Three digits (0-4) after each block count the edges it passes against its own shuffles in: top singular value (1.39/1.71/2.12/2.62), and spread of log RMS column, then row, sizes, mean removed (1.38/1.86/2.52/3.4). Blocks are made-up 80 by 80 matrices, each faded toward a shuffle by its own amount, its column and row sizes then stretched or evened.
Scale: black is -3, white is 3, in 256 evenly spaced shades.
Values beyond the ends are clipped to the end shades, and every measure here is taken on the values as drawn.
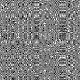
4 2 0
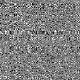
3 2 3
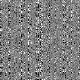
3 4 1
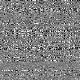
2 1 4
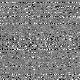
2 1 4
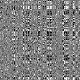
4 4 2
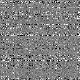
1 3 4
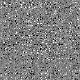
0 2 3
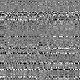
4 0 4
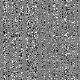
0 4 1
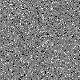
1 1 1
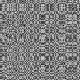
4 1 0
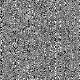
0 4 0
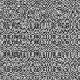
4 1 1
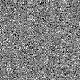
2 0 0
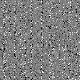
2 3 0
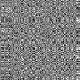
4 2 1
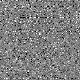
2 0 2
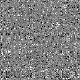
2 2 2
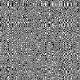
4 3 2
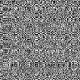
4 1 3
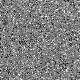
0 0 1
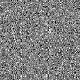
3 1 0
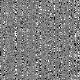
1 4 1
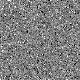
0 1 0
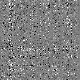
0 3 2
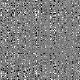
1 4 3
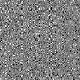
3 2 0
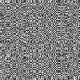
4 3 1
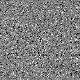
1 1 1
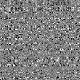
3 0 3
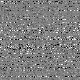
0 0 4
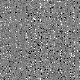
0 3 1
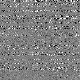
0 2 4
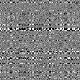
4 1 4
